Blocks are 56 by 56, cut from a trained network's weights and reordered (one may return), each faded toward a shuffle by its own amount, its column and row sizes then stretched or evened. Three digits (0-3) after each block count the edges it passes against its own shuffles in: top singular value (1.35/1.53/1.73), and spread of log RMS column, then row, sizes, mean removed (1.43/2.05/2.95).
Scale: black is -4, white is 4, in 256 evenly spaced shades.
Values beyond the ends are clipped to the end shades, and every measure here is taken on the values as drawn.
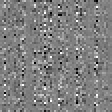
0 3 1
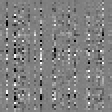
2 3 2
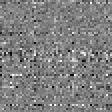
1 1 3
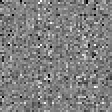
0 2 2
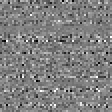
0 0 3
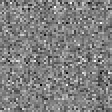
1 0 2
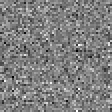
1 1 1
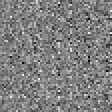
0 2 0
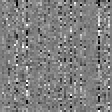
1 3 0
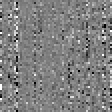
1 3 0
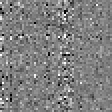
1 3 1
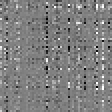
3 3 2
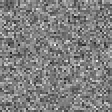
2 0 0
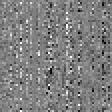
1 3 0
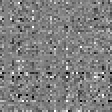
1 2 2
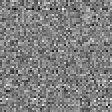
3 0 2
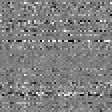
1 1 3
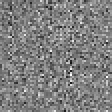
1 2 0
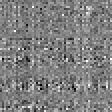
3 0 3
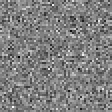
1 0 1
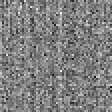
2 0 1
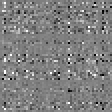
0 2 3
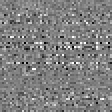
1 0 3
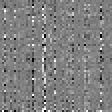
3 3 1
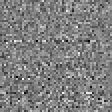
2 1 2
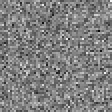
1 0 0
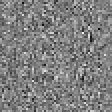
1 2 0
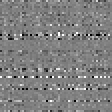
3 1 3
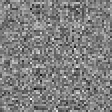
3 1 0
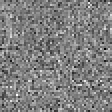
2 1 1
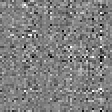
2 2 2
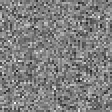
1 0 0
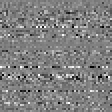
1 0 3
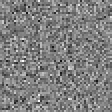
3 1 1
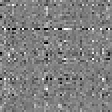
3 2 2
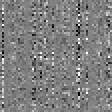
1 3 1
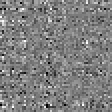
0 2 2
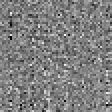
1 2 1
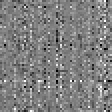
1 3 1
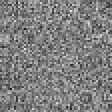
2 0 0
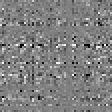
2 2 3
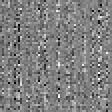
1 3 0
